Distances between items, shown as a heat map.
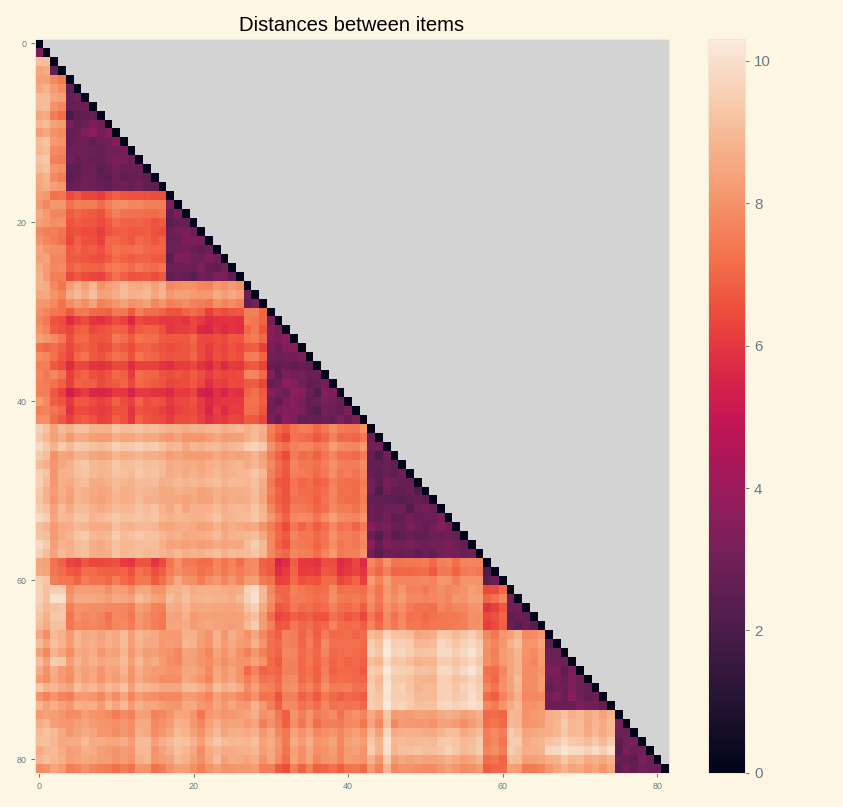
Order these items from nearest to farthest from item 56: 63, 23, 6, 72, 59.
59, 63, 23, 6, 72
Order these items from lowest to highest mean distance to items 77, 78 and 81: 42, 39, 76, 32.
76, 32, 39, 42
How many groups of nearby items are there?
11
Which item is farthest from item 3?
62
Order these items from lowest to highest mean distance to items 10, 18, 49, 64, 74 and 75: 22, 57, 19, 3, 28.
22, 19, 57, 3, 28
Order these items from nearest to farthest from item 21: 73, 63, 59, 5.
5, 59, 73, 63
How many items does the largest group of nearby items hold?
15
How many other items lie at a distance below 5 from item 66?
8
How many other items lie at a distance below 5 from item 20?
9
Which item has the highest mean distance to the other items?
0
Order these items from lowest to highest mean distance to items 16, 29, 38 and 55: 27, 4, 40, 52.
40, 4, 27, 52
